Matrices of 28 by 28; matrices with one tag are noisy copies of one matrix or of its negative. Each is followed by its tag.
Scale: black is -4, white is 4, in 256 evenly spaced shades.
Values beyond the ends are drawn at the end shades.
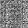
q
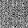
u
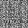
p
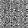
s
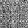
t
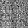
t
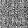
u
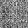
t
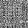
p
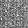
u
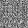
p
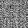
s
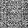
q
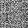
q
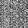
s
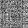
q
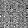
s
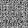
p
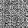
s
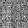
t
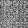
s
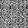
s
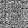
q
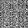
s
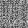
p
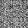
s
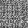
p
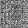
q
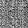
u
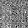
t
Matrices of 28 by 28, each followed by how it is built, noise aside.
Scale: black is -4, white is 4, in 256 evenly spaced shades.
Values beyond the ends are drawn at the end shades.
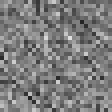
Toeplitz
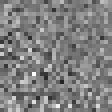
lower triangular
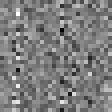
uneven columns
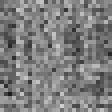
blocks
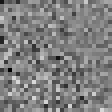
lower triangular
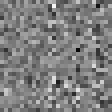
uneven columns
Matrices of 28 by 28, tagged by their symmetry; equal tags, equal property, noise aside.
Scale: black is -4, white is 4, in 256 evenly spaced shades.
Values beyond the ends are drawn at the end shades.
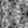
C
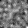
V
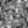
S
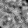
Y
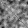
V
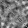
V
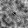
Y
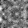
C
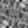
S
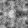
C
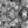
C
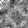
V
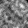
Y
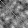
V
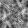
S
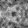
C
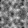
C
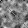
V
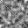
V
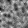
V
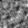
V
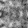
C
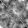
Y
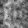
C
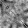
V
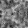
C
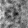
C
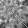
V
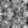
C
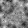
V
